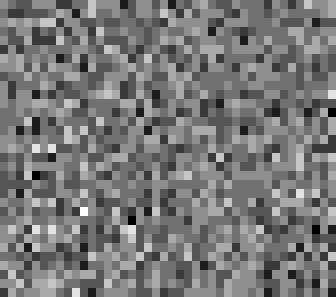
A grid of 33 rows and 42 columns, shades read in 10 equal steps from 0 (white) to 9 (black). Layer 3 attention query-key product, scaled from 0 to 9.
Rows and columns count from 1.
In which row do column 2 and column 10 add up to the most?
2
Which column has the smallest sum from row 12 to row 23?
38
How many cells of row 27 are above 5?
13
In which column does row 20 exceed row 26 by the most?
5
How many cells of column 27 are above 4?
14
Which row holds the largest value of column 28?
12
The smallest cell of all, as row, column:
24, 11
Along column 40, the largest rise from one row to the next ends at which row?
23
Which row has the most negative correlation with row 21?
3
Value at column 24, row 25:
7
